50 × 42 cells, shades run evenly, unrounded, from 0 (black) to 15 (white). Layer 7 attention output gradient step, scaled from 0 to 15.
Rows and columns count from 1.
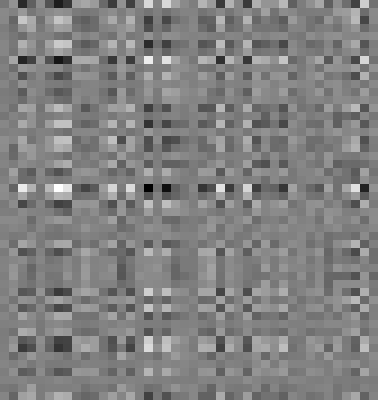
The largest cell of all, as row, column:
24, 7
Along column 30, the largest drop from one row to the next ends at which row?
45
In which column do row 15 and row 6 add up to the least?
17
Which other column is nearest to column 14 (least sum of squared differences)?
20
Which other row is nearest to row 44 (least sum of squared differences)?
37
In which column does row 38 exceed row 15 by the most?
40
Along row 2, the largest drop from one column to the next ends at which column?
41
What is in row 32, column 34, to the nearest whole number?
8
